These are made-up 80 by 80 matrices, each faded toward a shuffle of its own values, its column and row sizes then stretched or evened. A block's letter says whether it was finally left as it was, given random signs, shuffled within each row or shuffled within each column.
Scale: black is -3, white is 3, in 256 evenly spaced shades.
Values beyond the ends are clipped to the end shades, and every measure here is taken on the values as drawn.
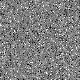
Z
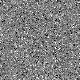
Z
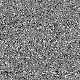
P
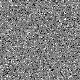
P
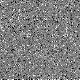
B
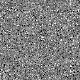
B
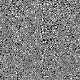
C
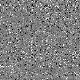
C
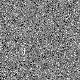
Z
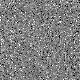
Z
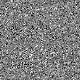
B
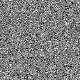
B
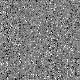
Z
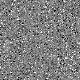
Z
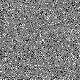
P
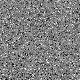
P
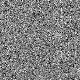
Z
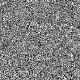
C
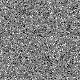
P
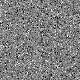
Z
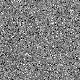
P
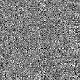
C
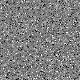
P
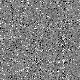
B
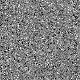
Z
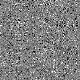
C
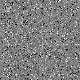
B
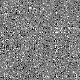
C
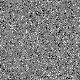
Z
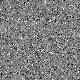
P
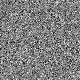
P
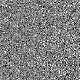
C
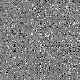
C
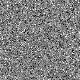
Z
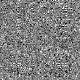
C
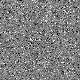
P
